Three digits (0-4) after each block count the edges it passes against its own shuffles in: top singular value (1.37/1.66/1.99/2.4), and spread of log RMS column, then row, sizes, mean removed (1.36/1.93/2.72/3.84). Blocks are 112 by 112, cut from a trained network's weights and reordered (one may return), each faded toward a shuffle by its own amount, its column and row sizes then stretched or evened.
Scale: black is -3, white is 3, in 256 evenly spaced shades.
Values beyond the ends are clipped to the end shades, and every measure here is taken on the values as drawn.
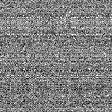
4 0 2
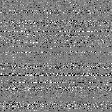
3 1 4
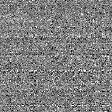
2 2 2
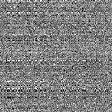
4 2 2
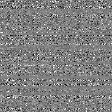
0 2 4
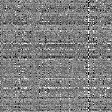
4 3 2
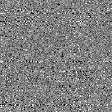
2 1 3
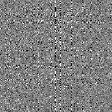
3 3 2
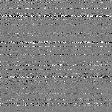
2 1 4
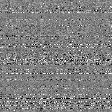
2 1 4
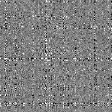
2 3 3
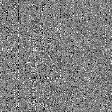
2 3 1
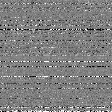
4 0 4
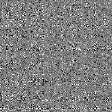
1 3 3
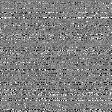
2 1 4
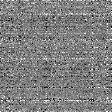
3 2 3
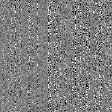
2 4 0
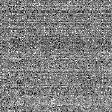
3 2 0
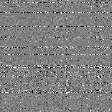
2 1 4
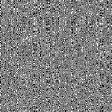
4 3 0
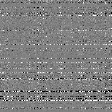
4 2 4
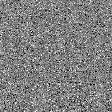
1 0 1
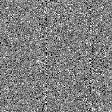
2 2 0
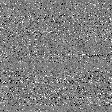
0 0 3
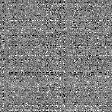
3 3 2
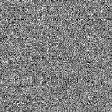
3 1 2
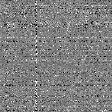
1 2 3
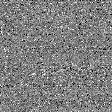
0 0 2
